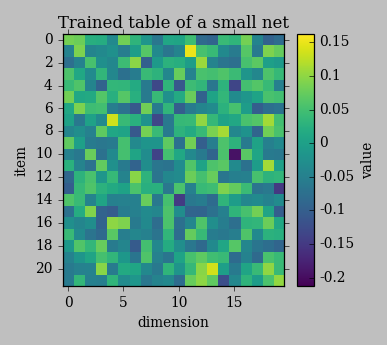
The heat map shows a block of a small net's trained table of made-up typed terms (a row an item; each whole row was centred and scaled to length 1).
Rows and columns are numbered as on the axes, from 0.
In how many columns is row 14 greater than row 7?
7
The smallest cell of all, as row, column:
10, 15
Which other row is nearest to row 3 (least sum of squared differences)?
8
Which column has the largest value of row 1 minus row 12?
16
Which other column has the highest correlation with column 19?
18
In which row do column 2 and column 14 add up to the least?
21
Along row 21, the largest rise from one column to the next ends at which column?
11
